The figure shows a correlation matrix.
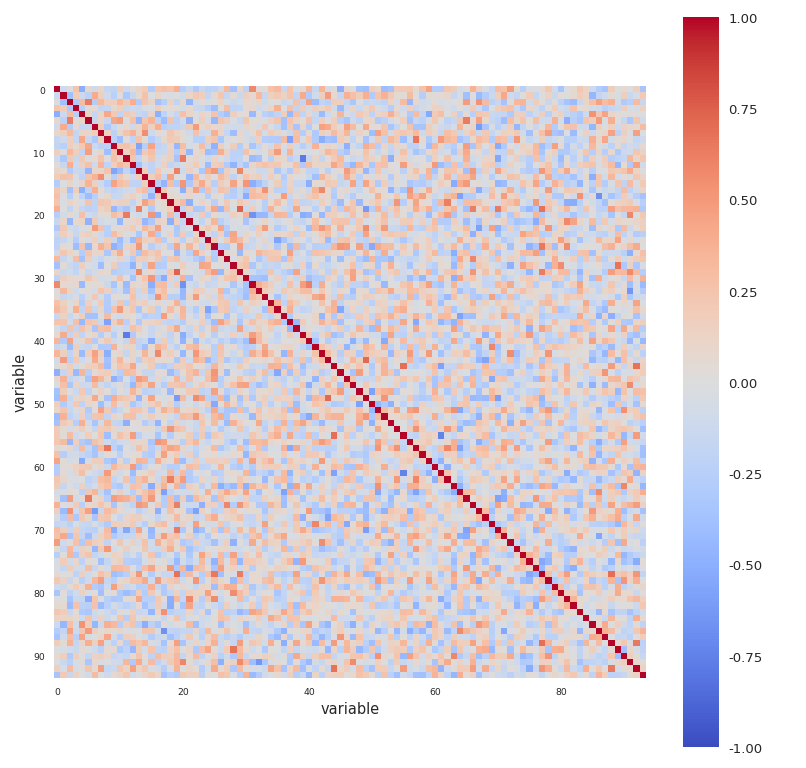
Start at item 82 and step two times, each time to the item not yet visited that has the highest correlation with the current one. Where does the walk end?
81
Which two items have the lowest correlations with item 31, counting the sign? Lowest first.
20, 15
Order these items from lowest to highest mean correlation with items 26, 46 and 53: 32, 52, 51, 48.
51, 48, 52, 32
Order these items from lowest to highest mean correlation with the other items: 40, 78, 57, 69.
40, 69, 57, 78
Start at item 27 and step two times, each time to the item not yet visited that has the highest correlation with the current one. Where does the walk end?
19
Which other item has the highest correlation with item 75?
39
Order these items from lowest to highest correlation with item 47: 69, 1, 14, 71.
71, 69, 14, 1
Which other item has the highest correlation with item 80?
28
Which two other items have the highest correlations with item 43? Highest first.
49, 1
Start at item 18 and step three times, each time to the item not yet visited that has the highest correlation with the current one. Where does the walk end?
8
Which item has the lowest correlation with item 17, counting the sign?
86
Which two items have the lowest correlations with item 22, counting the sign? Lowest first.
67, 70
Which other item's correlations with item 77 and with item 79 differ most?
25
